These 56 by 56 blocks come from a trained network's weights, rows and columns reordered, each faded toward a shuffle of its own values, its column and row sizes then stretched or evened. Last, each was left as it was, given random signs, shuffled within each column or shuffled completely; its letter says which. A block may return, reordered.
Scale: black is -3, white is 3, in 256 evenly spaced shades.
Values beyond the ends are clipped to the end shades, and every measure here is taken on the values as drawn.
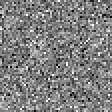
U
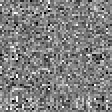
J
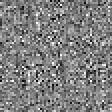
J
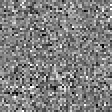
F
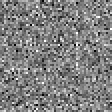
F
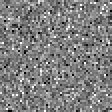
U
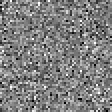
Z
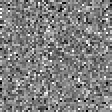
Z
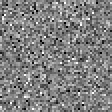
U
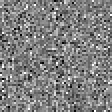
Z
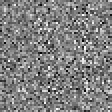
F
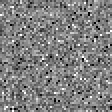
U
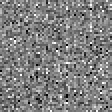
Z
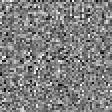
J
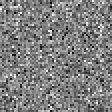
Z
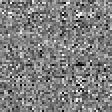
F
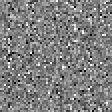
Z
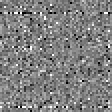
J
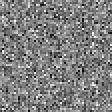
Z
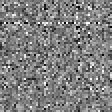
F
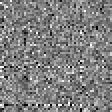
J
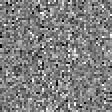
Z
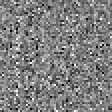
Z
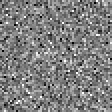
U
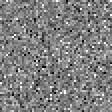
U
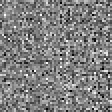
F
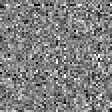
F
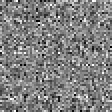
F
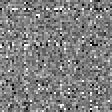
F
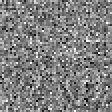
Z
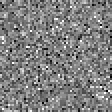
U
